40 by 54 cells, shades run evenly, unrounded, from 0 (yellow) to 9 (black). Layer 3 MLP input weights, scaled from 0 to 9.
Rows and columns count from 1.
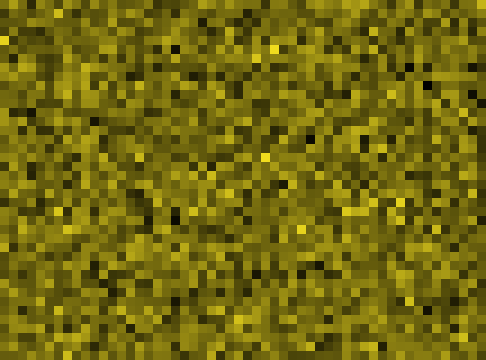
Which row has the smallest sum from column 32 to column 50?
28
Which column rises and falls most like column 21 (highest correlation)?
25
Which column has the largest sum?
54
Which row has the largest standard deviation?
24
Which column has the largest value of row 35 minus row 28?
48
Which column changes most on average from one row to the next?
20
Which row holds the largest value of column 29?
31
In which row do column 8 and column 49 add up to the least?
26
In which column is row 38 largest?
37
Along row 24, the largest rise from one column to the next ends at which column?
8
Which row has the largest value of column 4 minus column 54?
1
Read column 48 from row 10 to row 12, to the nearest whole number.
9 5 4
